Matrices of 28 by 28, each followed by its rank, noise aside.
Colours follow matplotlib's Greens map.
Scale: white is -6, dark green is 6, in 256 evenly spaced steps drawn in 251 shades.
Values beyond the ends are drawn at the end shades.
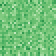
eight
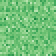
six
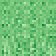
four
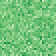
eight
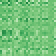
three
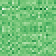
four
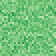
eight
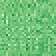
six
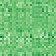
four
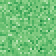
eight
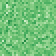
six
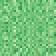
three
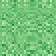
three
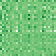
three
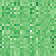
three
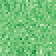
six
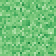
six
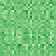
four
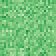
six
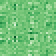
four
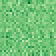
six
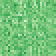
six
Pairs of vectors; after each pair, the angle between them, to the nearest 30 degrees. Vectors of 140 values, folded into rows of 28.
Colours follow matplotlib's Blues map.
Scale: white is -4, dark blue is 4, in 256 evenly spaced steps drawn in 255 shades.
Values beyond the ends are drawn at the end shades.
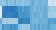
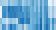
30 degrees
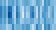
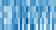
120 degrees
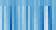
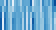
120 degrees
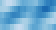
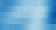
120 degrees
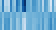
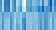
150 degrees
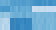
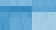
90 degrees
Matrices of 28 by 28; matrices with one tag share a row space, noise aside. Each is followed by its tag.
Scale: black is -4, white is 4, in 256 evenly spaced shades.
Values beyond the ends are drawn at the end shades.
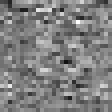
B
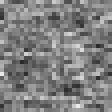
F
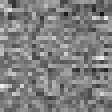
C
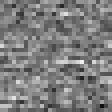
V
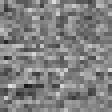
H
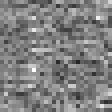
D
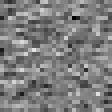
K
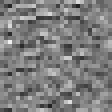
B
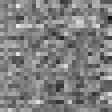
V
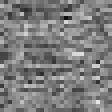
F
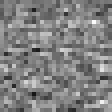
D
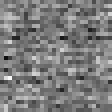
H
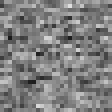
B
